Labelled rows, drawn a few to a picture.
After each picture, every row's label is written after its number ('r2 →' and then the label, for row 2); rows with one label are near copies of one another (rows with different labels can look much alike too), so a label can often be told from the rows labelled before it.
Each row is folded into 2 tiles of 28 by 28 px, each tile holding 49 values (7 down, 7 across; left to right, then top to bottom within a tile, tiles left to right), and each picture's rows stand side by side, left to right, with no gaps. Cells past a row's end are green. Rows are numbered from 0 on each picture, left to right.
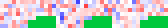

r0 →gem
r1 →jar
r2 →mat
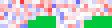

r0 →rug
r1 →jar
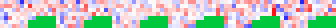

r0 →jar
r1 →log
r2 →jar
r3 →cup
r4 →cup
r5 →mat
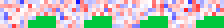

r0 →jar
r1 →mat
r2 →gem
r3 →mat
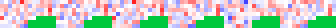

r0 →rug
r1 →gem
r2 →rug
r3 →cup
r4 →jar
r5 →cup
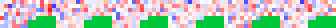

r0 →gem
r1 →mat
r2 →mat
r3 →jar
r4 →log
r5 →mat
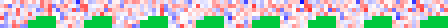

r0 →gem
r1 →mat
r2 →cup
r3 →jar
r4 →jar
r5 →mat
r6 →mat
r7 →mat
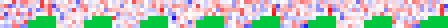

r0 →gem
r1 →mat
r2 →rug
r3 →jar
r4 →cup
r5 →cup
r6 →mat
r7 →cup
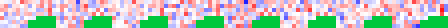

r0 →rug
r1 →log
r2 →rug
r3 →gem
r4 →log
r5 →mat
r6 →jar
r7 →cup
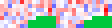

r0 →rug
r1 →cup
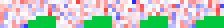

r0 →cup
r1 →rug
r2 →mat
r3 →gem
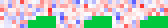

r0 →rug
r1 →jar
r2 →jar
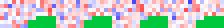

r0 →gem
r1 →log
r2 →mat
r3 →mat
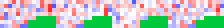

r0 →gem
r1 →cup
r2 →jar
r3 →gem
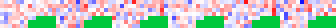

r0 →jar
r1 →log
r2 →rug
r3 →jar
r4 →rug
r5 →mat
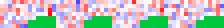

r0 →cup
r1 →log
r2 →rug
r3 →gem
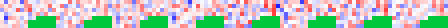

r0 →mat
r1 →gem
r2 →log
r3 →jar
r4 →gem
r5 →mat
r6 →gem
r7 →gem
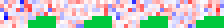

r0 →mat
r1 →cup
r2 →mat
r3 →rug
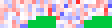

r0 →cup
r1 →rug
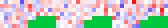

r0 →log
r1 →rug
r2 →rug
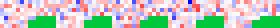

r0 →jar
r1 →mat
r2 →log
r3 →mat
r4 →cup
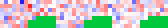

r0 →log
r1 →gem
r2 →mat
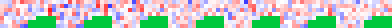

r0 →cup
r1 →gem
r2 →mat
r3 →log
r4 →mat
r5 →cup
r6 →jar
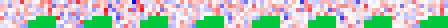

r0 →rug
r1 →rug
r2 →mat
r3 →gem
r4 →jar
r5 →mat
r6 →jar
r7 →rug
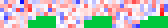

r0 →mat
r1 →jar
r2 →cup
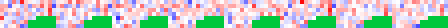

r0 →rug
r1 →gem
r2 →jar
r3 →jar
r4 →jar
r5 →rug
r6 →cup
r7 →cup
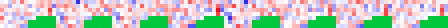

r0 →rug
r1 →jar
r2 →jar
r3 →cup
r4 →jar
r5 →cup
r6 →cup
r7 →cup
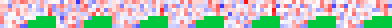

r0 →cup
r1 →log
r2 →cup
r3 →gem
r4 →rug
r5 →gem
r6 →gem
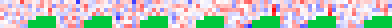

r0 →rug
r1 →log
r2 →log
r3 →jar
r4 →cup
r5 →cup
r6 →gem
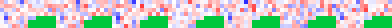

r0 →jar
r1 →log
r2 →jar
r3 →rug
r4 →mat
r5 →gem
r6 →mat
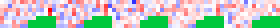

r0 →cup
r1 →gem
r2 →mat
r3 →cup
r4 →jar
